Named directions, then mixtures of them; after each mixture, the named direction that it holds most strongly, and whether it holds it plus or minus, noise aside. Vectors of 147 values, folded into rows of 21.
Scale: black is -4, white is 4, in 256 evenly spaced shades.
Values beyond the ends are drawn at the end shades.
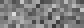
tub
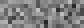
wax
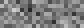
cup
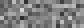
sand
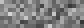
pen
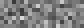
sand, minus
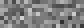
sand, minus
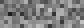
pen, minus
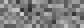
cup, plus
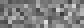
wax, minus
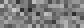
cup, plus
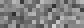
tub, minus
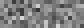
sand, minus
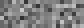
sand, plus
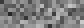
pen, minus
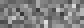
wax, minus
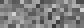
tub, plus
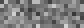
cup, plus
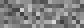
cup, minus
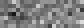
tub, minus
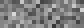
tub, plus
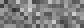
cup, minus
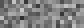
sand, plus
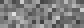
tub, plus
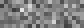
cup, minus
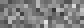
wax, minus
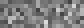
wax, minus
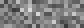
cup, minus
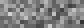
pen, plus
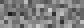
pen, minus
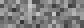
cup, minus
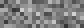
cup, minus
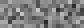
wax, plus
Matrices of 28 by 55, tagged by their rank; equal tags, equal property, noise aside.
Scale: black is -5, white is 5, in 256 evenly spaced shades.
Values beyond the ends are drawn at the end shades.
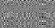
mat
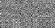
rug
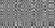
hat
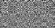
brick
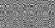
mat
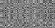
brick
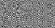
brick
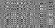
mat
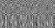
mat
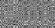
brick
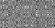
brick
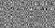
brick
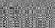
mat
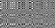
hat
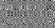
brick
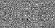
rug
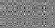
hat
